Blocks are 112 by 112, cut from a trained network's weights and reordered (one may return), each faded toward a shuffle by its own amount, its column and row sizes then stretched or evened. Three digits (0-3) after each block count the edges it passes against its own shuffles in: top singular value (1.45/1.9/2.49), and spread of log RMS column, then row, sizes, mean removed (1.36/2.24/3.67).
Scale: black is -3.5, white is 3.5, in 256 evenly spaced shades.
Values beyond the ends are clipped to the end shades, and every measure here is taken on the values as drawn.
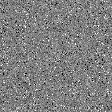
1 1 0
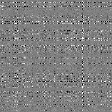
2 2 3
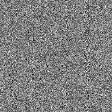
0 2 1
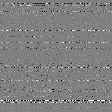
3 0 3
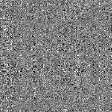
1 2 2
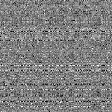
3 0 2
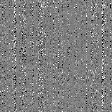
0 3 1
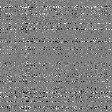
0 2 3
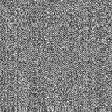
3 0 0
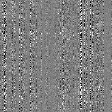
1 3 1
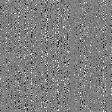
0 3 0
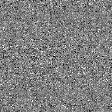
0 1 2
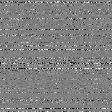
2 0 3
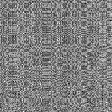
3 0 0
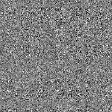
1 2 2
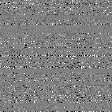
0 1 3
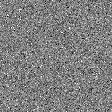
1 0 0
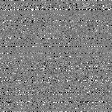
1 1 3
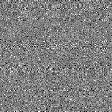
2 0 2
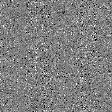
1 2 0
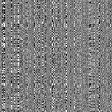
3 3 0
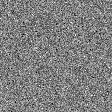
0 0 0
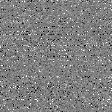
1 1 2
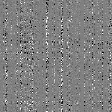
1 3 1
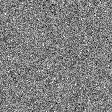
0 0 0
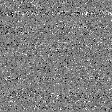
0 0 2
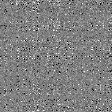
0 2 2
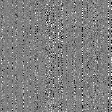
1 3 0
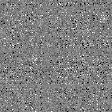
1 2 2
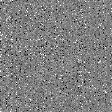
1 2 0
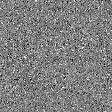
0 0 1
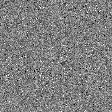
0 1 0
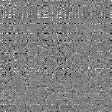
3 2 2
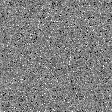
0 0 0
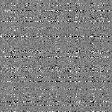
1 2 3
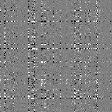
3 3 2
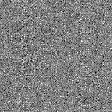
2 1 0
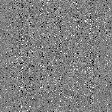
0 2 1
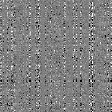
3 3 1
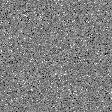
0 0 1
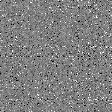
1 1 1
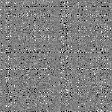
2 2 2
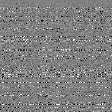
2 1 3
